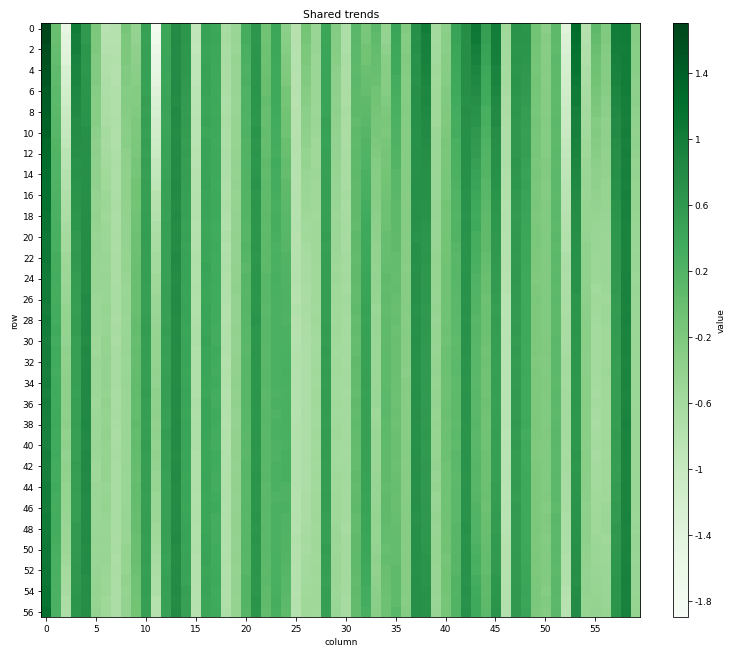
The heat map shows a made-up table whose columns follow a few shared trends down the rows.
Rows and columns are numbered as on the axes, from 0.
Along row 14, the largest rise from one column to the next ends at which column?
53
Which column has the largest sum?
0
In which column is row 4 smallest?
11
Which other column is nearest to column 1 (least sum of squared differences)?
32
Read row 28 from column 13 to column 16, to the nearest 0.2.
0.8 0.4 -0.8 0.4
